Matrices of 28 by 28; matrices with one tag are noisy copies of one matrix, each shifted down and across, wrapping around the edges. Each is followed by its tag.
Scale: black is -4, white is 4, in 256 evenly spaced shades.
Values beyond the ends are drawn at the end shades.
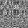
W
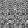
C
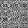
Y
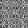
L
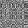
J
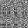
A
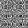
L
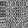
J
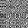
J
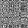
J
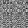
C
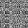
Y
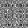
L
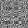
Y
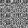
Y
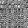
C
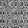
L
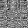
A
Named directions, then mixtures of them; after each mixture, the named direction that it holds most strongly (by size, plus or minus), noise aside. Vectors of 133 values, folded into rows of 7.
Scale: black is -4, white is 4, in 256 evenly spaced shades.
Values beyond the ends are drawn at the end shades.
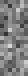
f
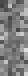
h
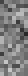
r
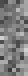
h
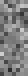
r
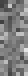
h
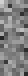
h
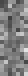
h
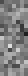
r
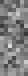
r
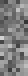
f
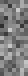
f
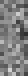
r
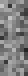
h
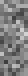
r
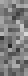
r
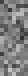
r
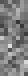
f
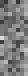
h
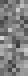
f
